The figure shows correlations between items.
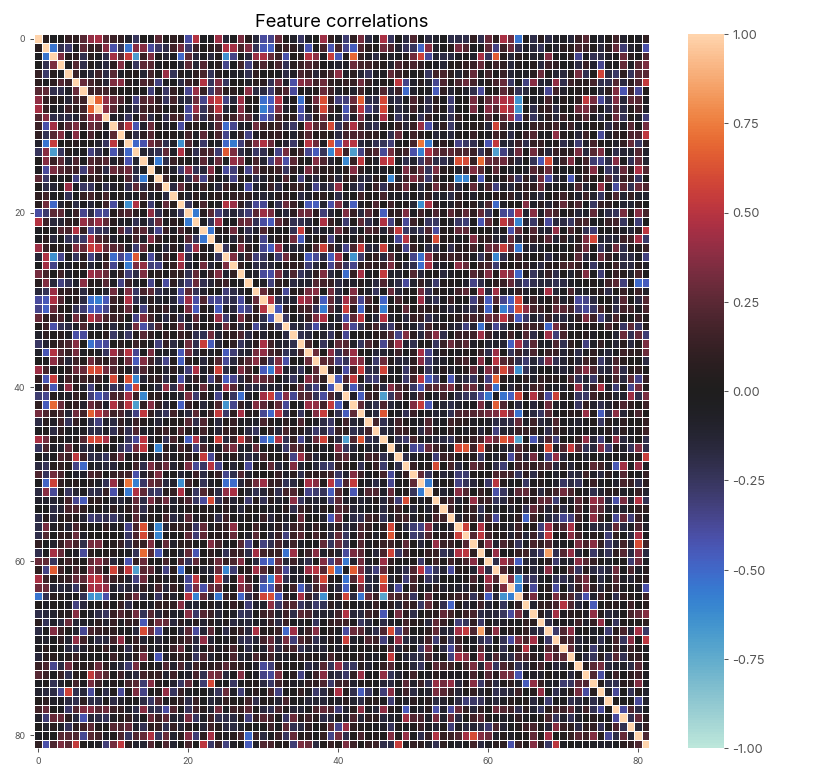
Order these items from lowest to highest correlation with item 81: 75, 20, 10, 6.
75, 6, 20, 10
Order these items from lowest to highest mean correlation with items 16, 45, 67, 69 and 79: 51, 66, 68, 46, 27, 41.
68, 46, 27, 51, 66, 41
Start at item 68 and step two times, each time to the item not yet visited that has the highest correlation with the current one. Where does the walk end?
14
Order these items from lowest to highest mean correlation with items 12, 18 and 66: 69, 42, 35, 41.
35, 42, 69, 41
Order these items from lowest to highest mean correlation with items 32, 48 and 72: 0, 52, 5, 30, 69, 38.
30, 52, 69, 0, 38, 5
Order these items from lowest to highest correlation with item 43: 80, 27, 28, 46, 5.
28, 80, 5, 27, 46
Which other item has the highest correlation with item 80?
58
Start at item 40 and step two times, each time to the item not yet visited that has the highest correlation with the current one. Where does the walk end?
25
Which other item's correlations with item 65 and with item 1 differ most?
31
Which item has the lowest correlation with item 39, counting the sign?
13
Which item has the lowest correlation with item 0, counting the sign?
64
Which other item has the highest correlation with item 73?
7
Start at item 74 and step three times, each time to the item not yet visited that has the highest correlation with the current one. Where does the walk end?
49
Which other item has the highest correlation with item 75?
4
